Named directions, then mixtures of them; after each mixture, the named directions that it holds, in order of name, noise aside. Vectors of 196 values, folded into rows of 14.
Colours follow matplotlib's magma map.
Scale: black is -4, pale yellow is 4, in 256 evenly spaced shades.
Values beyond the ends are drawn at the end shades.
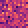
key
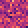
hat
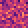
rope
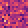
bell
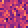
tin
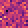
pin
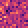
bell, pin.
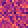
hat, pin, rope.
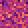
rope.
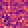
bell.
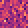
tin.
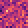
pin.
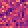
key, pin, rope.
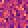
tin.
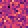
bell, hat, tin.
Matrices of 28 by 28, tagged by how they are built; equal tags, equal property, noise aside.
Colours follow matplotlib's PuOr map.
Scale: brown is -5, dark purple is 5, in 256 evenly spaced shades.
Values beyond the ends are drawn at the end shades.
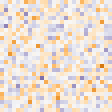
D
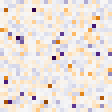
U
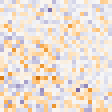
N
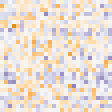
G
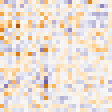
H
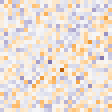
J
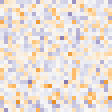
D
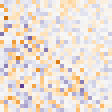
N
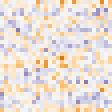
G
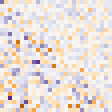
N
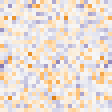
D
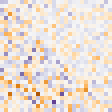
N
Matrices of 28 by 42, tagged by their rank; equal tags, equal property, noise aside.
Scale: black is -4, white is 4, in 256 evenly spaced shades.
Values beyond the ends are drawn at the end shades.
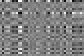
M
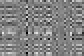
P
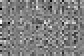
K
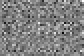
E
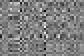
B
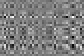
P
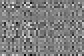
B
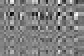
P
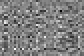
K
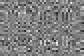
K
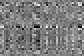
B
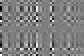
M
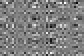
B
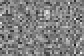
E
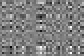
P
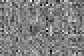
E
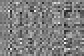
K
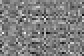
K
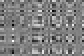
P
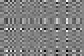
M
